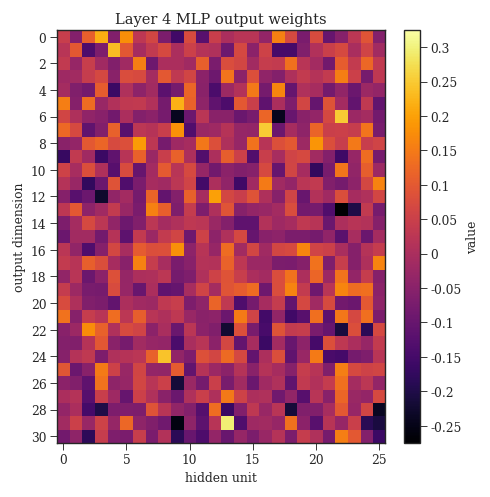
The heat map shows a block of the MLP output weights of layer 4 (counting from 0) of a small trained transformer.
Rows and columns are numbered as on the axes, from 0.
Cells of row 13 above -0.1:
23
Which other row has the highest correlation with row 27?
17
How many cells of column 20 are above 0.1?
6
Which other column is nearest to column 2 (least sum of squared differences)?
5
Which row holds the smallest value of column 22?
13
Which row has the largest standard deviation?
29
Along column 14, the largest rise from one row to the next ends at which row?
21
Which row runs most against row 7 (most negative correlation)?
22
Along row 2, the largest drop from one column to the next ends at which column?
7
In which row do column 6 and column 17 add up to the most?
8
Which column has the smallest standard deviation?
1
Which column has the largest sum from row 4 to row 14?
24
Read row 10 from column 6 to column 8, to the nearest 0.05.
-0.1 0 0.1
